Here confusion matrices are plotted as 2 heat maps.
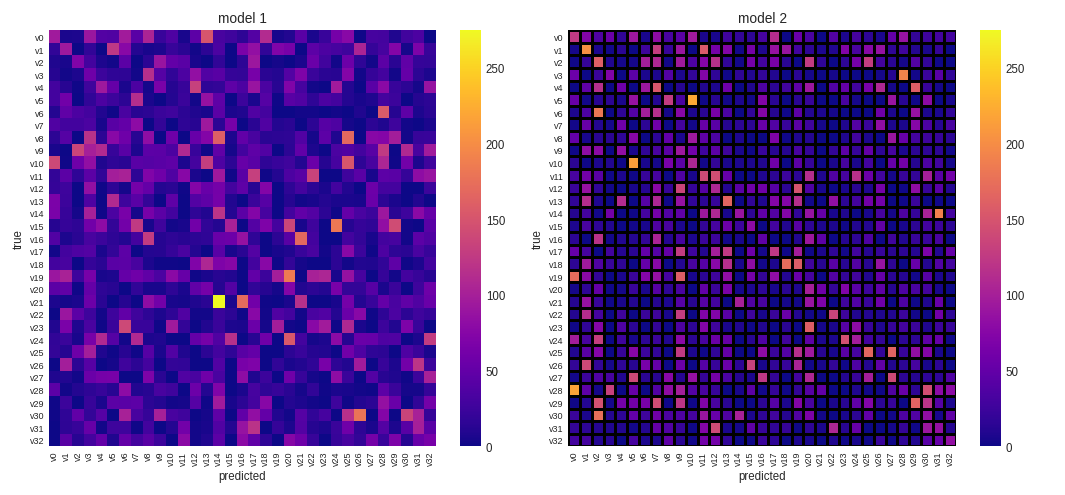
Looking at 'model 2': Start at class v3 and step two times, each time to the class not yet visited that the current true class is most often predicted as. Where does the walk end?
v0
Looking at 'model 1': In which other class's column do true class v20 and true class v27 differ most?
v16
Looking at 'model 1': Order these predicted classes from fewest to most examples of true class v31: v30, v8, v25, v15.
v15, v8, v30, v25
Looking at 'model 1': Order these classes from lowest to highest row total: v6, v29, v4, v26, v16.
v6, v29, v26, v16, v4
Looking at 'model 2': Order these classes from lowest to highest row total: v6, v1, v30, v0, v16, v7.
v16, v7, v6, v30, v0, v1
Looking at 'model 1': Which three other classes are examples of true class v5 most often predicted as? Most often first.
v7, v13, v1
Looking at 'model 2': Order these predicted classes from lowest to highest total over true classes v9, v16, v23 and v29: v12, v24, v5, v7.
v5, v12, v24, v7
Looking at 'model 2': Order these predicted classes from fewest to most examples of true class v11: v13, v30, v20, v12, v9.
v9, v13, v30, v20, v12
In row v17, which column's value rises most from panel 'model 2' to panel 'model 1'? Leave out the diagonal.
v25
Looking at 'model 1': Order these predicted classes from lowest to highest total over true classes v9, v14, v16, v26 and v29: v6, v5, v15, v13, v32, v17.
v13, v15, v5, v6, v17, v32
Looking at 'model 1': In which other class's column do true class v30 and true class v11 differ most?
v26
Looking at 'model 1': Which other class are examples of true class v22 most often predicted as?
v1
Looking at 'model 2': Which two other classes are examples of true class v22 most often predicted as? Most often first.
v9, v1
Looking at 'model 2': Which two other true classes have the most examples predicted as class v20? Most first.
v23, v2
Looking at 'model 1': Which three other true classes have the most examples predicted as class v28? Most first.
v6, v9, v10
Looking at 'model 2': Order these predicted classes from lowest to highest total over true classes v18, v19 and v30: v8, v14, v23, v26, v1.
v23, v8, v14, v26, v1
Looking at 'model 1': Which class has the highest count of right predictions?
v30
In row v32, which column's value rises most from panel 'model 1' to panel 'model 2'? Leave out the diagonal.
v12
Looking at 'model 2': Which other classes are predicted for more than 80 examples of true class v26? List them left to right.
v1, v15, v19
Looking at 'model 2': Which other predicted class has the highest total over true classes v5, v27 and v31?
v10
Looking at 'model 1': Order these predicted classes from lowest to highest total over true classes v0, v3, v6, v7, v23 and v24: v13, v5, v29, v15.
v29, v5, v15, v13
